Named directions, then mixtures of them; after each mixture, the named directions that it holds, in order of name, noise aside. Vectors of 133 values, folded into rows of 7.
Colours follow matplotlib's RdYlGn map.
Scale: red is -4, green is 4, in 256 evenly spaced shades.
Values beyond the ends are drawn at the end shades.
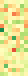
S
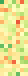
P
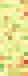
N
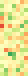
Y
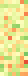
N.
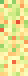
P, S.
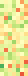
N, Y.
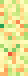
P, S, Y.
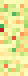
S.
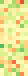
N, P, Y.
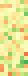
N.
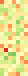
P, Y.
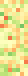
N, S, Y.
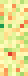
Y.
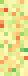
P, S, Y.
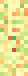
N, S.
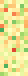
S.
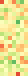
P.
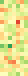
P.
